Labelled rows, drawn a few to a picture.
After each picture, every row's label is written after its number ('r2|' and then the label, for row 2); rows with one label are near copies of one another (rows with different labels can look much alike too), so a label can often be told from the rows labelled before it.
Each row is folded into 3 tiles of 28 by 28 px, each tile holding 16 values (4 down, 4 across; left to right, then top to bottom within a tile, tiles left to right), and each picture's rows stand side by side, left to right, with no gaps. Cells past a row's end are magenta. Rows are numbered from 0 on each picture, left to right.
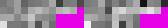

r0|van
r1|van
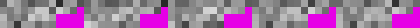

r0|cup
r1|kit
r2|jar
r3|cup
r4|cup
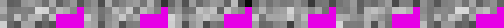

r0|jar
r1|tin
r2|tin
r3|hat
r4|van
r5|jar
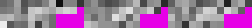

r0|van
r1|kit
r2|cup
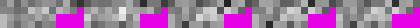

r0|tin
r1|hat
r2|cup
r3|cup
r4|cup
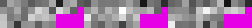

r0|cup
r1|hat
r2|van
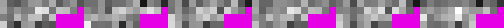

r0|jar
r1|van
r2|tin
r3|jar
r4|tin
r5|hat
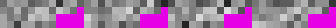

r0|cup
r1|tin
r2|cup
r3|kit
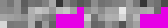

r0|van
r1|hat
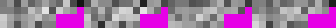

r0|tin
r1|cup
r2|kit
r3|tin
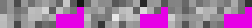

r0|tin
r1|cup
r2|tin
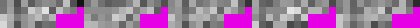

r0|tin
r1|kit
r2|tin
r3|jar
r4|tin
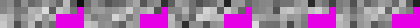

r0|tin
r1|kit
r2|cup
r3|van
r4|tin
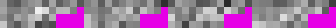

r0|jar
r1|tin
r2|cup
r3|kit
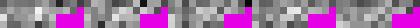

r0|hat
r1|cup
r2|tin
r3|jar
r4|kit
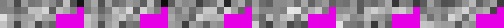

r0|tin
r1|tin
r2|cup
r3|jar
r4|van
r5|kit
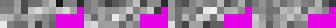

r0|van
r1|kit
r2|jar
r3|tin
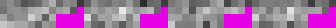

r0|kit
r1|hat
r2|van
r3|hat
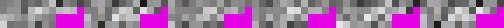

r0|van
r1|cup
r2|jar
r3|jar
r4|kit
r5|cup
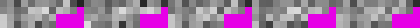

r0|tin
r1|van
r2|tin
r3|jar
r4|tin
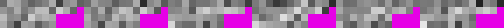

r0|cup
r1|cup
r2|van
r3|kit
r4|jar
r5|van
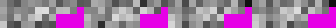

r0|jar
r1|cup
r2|tin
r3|tin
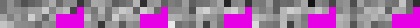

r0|kit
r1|cup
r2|van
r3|van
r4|tin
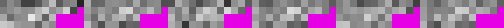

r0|kit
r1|jar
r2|cup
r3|jar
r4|kit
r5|jar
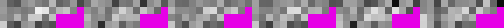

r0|jar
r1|cup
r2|jar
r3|jar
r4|cup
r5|tin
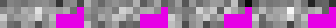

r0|hat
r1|jar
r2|tin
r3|hat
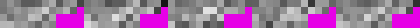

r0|kit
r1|kit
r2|jar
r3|cup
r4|kit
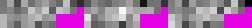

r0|tin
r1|hat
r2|tin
